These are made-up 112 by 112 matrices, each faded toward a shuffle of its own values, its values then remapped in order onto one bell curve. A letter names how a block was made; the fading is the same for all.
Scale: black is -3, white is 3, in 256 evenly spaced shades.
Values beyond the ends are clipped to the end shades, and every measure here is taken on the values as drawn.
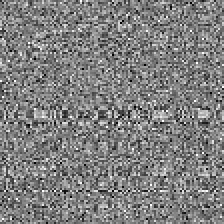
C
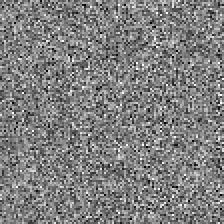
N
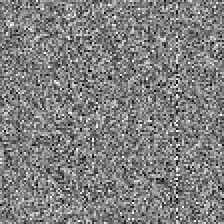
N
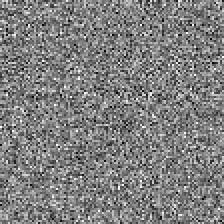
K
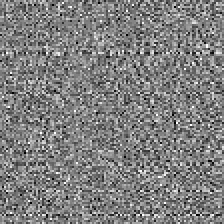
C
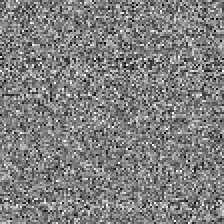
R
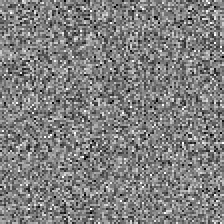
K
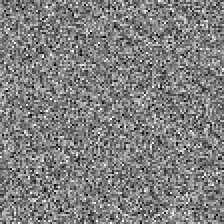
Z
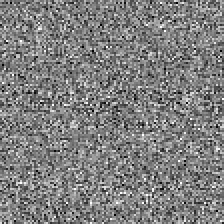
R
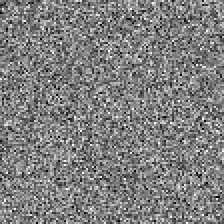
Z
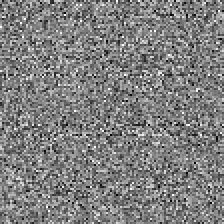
R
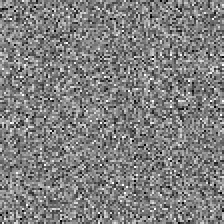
K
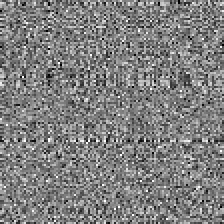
C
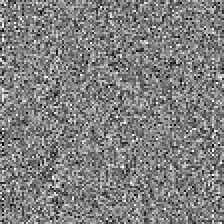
N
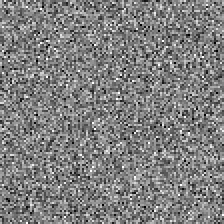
Z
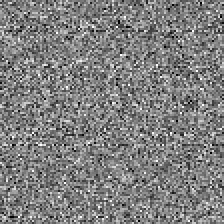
R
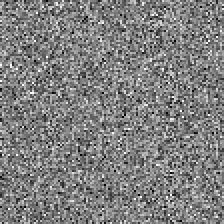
N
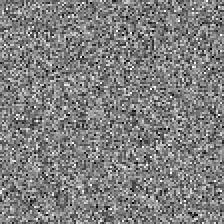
Z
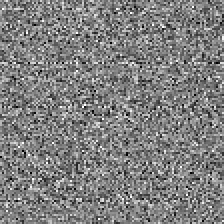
R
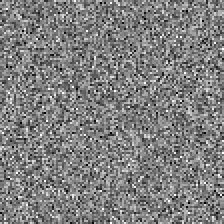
Z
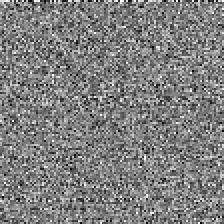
R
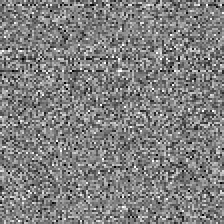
R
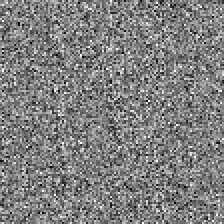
N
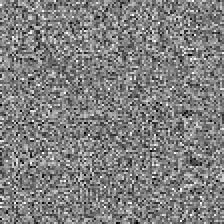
K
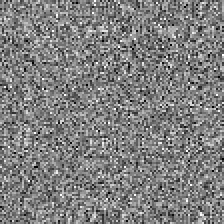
K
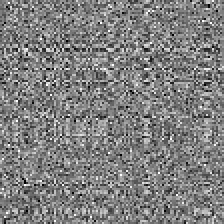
C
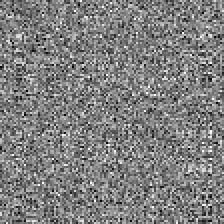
K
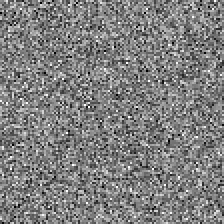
Z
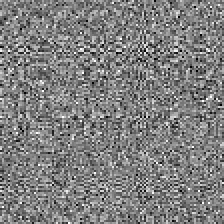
C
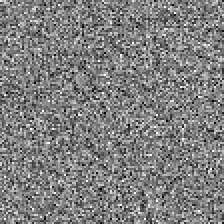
Z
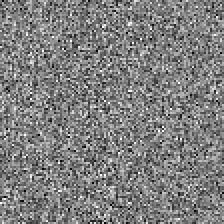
N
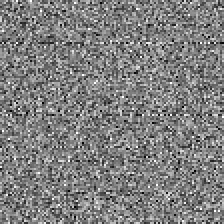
R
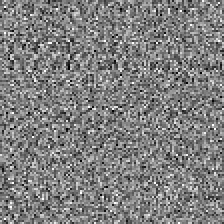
K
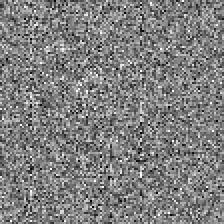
N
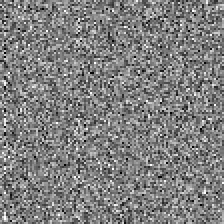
N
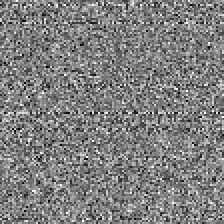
R
